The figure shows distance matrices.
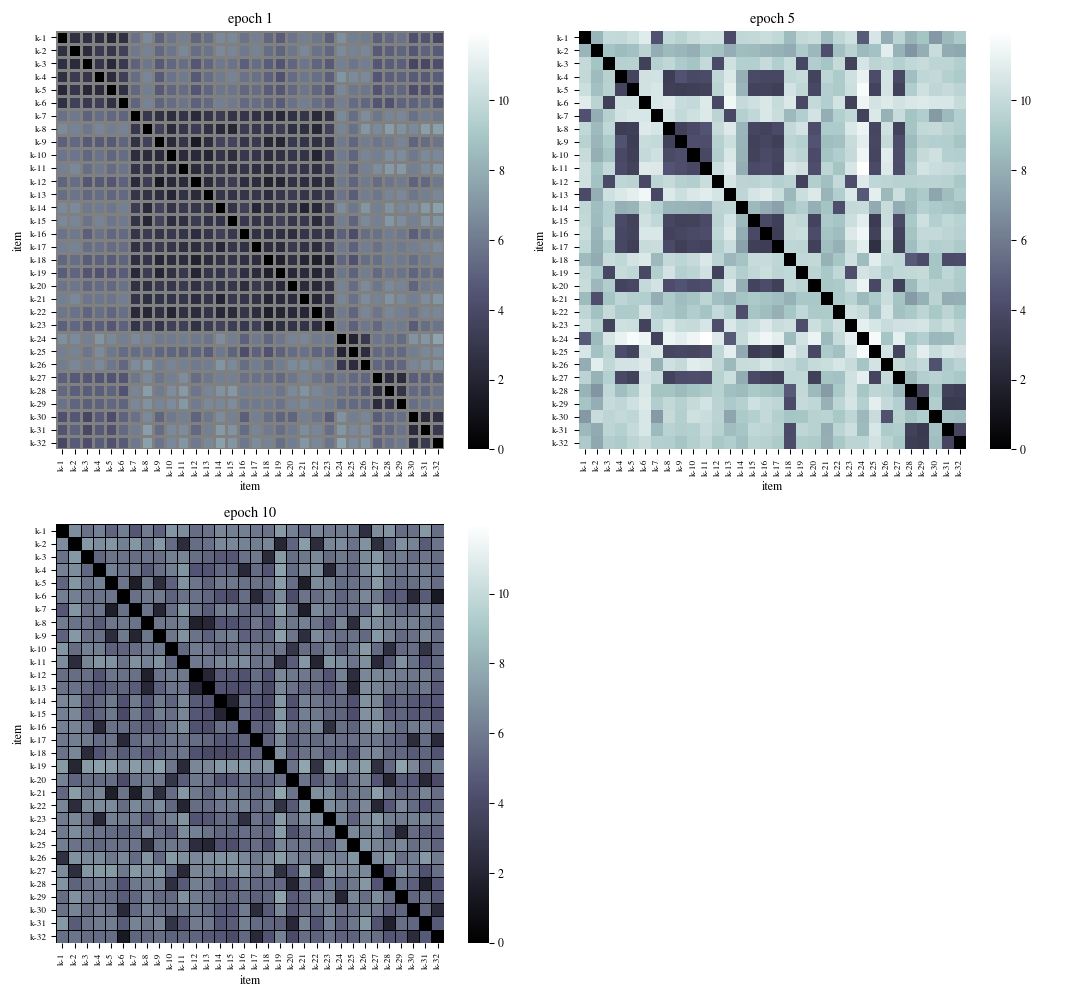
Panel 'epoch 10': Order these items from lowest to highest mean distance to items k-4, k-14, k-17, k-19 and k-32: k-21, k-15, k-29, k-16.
k-15, k-16, k-29, k-21
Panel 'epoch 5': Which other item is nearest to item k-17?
k-25
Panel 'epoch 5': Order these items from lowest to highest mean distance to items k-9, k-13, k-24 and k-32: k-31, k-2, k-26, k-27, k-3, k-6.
k-31, k-2, k-27, k-26, k-3, k-6
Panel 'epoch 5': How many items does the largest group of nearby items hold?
12
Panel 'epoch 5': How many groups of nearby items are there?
7
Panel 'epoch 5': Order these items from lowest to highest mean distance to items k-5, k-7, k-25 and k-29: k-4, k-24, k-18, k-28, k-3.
k-4, k-28, k-18, k-24, k-3
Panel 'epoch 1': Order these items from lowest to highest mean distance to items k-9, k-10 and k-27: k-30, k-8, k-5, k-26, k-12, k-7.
k-12, k-7, k-8, k-5, k-30, k-26
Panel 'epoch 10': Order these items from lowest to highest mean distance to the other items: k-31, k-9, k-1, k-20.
k-20, k-31, k-9, k-1
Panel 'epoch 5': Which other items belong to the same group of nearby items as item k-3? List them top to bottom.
k-6, k-12, k-19, k-23
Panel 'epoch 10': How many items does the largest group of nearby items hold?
5
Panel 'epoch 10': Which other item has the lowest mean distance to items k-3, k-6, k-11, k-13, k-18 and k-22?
k-32
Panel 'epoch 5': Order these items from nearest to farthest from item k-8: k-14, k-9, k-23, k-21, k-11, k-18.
k-9, k-11, k-14, k-21, k-18, k-23
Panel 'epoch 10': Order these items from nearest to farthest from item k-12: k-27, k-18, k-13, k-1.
k-13, k-18, k-1, k-27
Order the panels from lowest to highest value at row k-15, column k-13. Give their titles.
epoch 1, epoch 10, epoch 5
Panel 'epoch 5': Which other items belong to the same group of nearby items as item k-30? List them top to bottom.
k-26
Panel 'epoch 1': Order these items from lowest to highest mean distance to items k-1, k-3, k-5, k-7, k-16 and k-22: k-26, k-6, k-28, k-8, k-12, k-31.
k-12, k-6, k-8, k-31, k-28, k-26
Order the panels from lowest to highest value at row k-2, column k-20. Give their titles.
epoch 10, epoch 1, epoch 5
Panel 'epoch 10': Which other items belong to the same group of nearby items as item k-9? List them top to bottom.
k-5, k-7, k-21
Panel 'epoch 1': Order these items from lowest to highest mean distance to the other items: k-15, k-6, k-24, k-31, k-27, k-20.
k-20, k-15, k-6, k-27, k-31, k-24
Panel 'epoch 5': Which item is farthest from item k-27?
k-24
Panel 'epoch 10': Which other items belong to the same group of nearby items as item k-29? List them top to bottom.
k-24
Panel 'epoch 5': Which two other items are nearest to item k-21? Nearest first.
k-2, k-28
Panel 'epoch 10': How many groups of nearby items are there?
10
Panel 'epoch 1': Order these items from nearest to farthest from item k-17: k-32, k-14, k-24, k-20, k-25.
k-14, k-20, k-25, k-24, k-32
